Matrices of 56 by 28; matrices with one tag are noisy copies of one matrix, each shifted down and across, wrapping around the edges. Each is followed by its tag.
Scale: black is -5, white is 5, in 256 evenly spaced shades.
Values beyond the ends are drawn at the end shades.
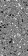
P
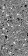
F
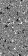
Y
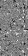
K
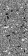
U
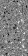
P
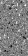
Y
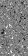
P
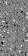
F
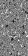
Y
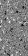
Y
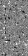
K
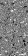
U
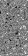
P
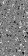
F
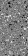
U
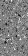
Y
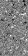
U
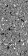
Y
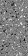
P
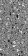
F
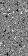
Y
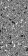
Y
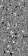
F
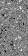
P
